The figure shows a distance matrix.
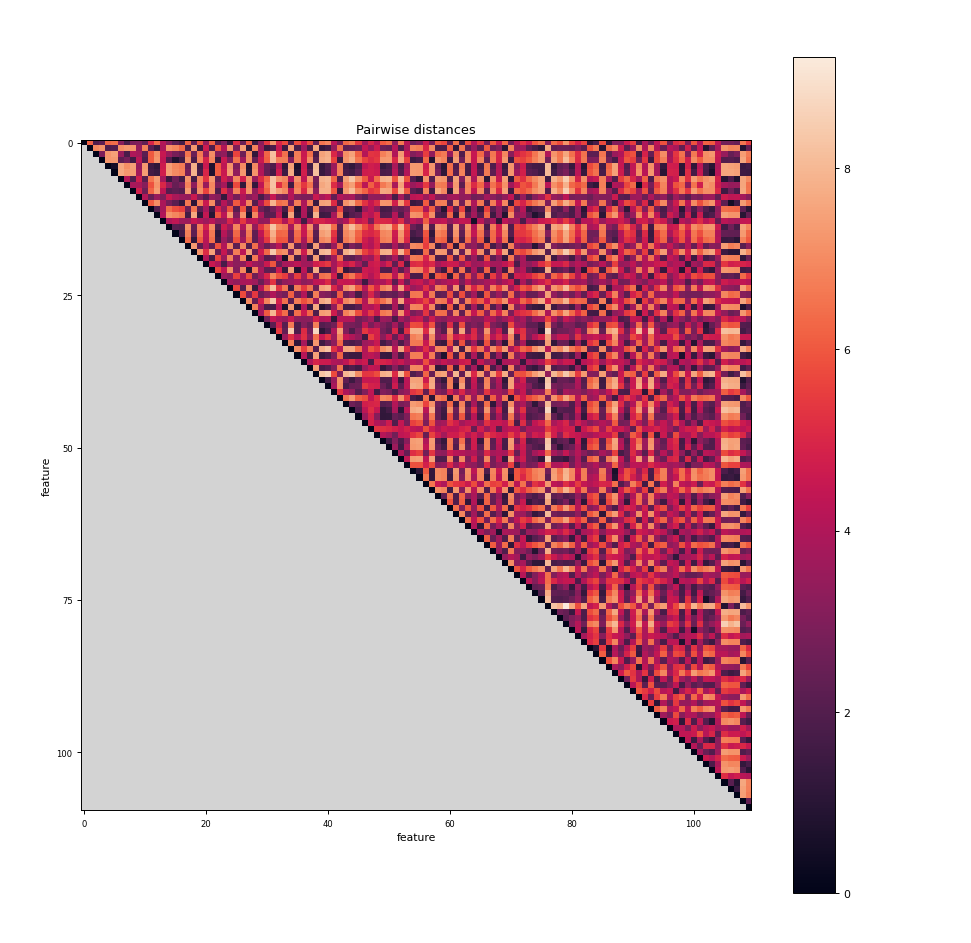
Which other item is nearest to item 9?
23
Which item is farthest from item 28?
31
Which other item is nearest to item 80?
100
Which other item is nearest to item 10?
106
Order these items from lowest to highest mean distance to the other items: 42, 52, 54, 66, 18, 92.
92, 52, 66, 42, 54, 18
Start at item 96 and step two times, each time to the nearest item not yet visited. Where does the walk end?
41
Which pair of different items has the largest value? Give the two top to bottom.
76, 79
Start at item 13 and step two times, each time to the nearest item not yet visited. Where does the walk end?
68
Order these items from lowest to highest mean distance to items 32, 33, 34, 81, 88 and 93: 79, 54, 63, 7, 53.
53, 7, 54, 63, 79
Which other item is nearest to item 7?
91
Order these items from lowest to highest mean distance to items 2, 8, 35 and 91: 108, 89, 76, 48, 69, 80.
76, 89, 48, 80, 69, 108
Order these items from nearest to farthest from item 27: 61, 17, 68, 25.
61, 17, 25, 68
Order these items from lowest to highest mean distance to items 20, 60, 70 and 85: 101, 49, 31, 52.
101, 49, 52, 31
